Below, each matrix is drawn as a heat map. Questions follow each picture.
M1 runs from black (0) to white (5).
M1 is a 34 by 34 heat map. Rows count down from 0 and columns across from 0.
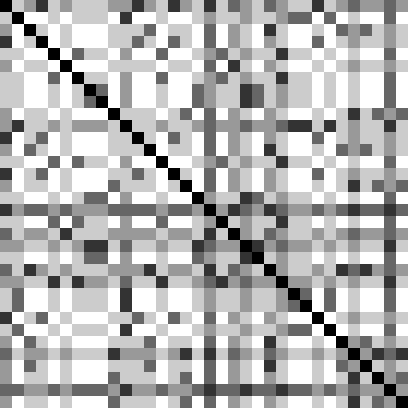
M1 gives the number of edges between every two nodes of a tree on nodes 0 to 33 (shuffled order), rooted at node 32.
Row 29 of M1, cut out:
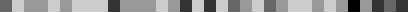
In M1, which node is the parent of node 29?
17
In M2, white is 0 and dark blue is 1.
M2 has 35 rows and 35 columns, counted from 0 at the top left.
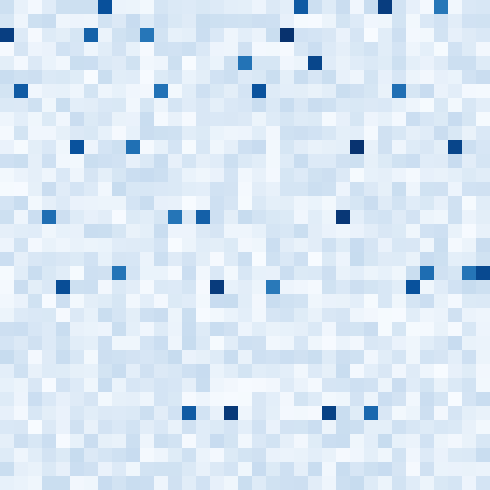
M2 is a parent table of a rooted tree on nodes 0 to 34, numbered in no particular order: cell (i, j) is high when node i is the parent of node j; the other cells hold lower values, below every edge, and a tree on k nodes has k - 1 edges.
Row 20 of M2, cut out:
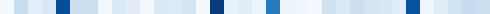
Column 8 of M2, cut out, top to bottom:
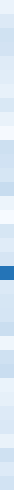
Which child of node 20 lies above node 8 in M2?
19
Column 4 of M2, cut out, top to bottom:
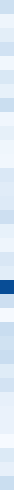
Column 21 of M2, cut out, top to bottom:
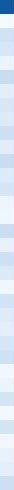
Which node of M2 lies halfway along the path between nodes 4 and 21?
2
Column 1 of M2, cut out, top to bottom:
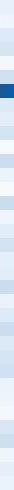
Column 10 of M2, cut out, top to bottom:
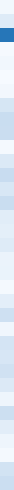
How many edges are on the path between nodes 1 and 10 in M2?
3
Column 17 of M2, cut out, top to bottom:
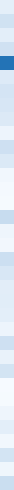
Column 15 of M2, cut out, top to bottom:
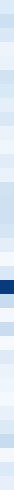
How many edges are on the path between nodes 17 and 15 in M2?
3
